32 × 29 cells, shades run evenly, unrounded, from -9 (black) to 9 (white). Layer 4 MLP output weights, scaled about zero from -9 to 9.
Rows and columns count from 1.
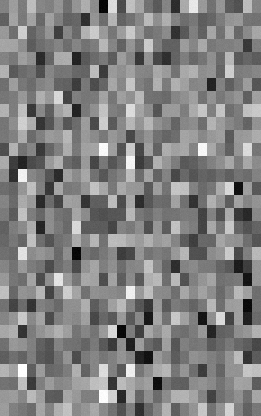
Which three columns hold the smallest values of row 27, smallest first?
15, 13, 29
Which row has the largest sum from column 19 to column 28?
12
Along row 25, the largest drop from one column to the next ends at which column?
26
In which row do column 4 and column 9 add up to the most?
18
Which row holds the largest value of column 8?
23
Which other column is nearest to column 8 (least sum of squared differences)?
1
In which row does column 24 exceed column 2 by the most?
24
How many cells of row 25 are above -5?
26
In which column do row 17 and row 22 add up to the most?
7
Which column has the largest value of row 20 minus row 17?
28
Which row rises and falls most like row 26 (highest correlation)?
31
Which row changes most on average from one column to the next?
25
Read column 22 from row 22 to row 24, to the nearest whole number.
0 1 -2
